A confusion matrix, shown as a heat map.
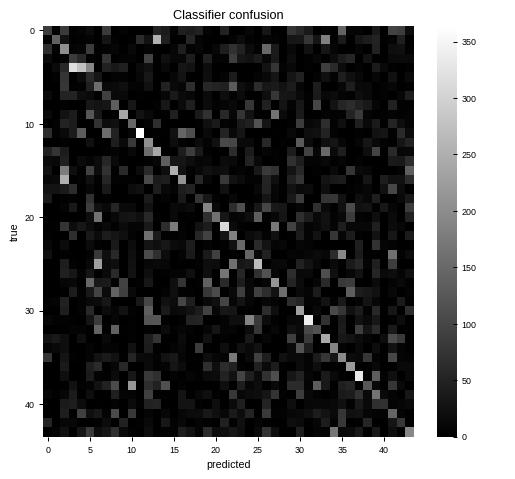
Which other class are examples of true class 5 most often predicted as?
2
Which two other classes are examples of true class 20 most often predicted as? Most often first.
6, 25
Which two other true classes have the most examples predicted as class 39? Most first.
37, 13
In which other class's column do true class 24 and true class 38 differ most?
10
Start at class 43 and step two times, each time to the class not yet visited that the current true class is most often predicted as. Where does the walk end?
30
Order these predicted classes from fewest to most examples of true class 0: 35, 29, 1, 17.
1, 17, 29, 35
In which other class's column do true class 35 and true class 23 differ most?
22
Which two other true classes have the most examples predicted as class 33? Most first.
1, 13
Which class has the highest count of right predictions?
11
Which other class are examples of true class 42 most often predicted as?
35
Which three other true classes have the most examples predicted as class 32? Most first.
38, 8, 19
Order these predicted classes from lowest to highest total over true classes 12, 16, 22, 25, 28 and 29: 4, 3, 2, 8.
4, 3, 8, 2
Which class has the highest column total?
12
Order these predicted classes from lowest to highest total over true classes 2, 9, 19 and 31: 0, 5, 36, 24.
0, 36, 24, 5
